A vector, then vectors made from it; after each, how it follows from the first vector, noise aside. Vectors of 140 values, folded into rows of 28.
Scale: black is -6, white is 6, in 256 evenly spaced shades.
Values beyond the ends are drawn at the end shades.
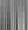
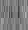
wrapped around, partly zeroed.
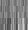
copied.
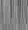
reversed, shrunk.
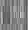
wrapped around, negated.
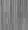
reversed, shrunk.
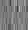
wrapped around, partly zeroed.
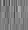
reversed, negated, partly zeroed.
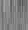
reversed, shrunk.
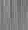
reversed, shrunk.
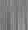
shrunk.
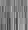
copied.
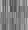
wrapped around, negated.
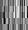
wrapped around, negated, scaled up.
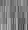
negated.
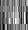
wrapped around, negated, scaled up.
